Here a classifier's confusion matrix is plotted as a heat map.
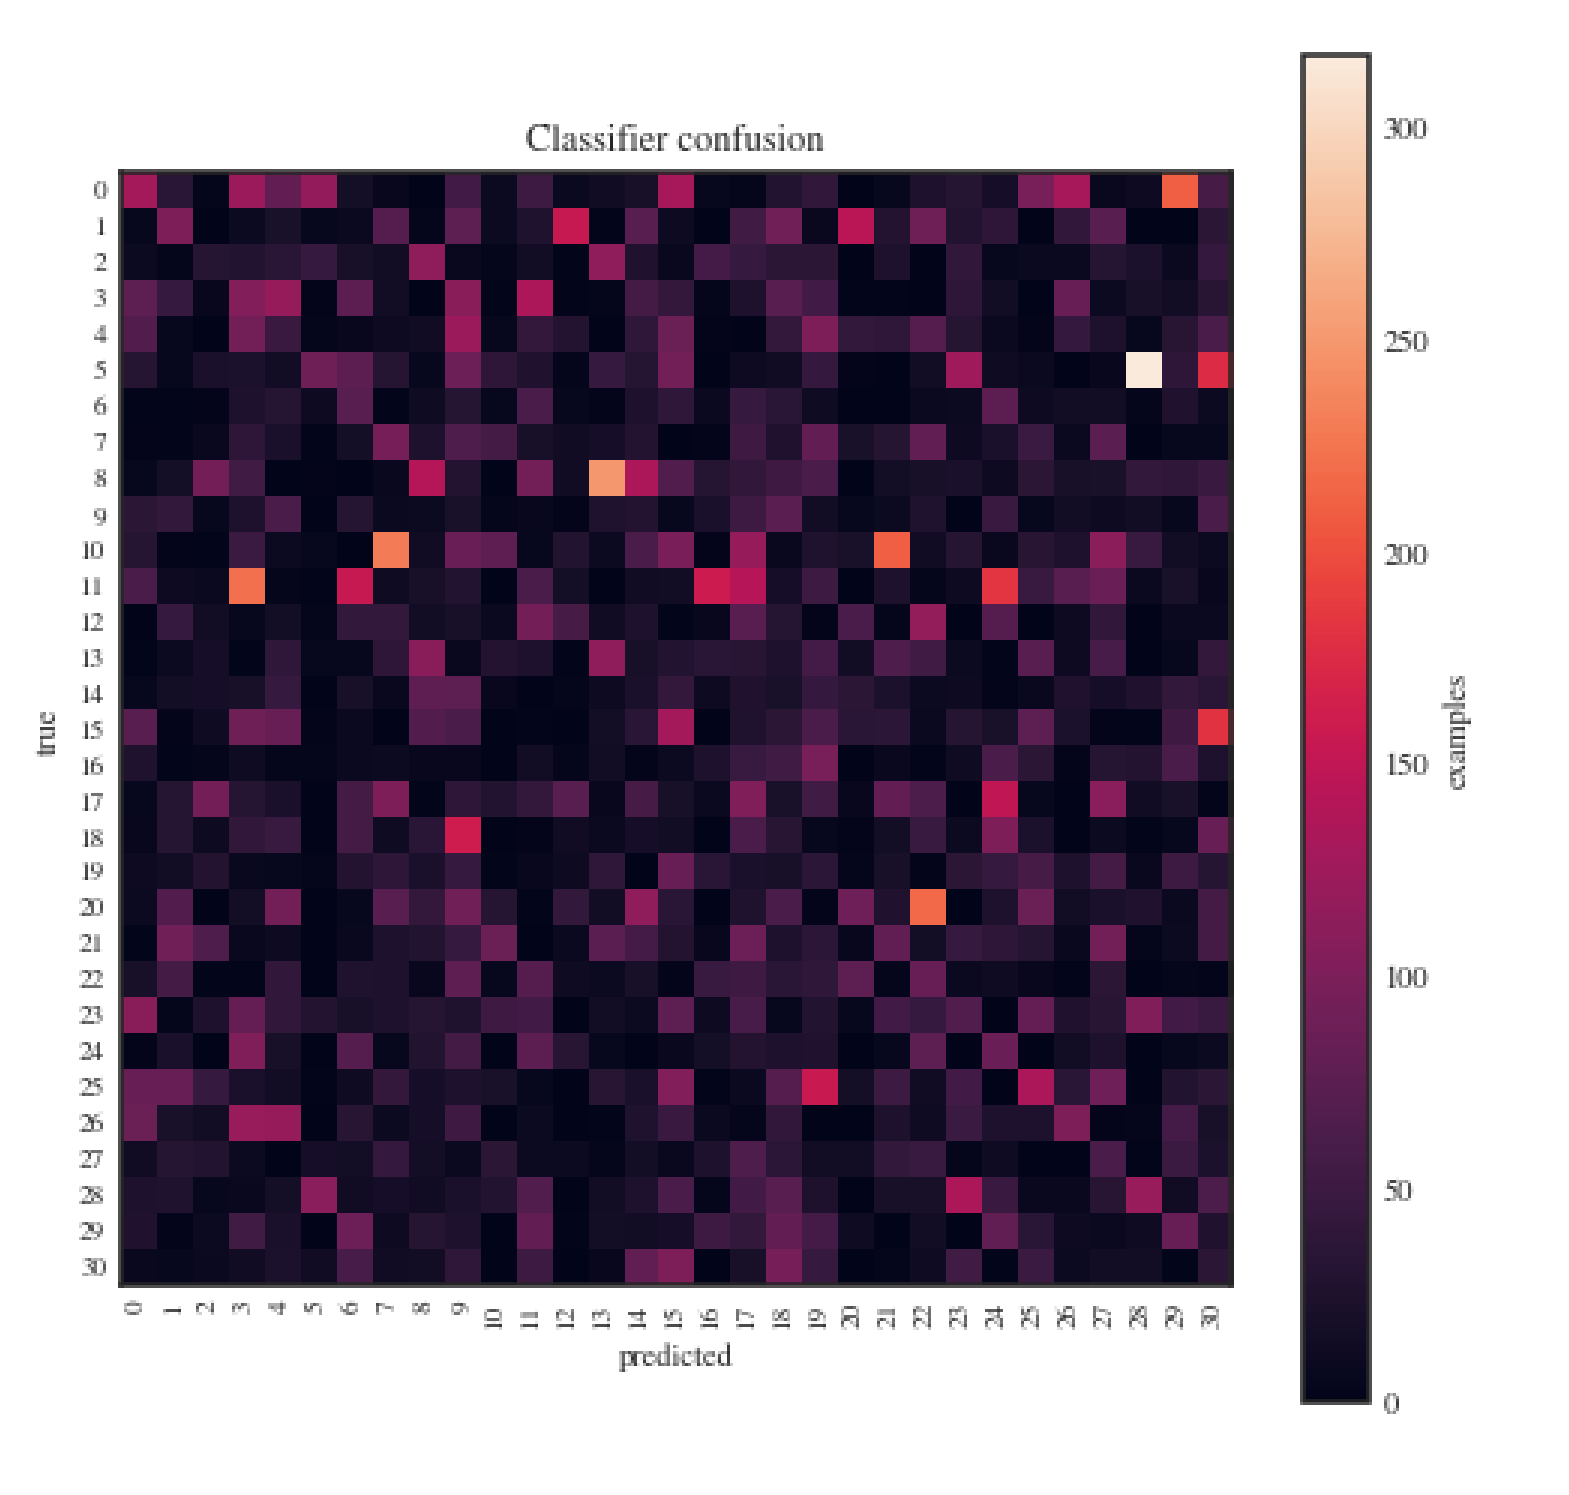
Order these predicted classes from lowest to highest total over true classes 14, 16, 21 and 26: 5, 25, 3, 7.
5, 7, 25, 3
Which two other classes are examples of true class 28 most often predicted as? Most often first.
23, 5
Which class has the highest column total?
9
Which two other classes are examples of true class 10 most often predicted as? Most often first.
7, 21
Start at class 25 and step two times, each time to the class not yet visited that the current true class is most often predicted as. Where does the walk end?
15
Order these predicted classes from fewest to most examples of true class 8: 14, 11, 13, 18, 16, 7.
7, 16, 18, 11, 14, 13
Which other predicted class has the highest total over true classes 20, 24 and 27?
22
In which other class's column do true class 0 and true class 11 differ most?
29
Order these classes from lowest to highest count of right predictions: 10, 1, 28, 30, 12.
30, 12, 10, 1, 28
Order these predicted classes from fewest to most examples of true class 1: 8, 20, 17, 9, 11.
8, 11, 17, 9, 20
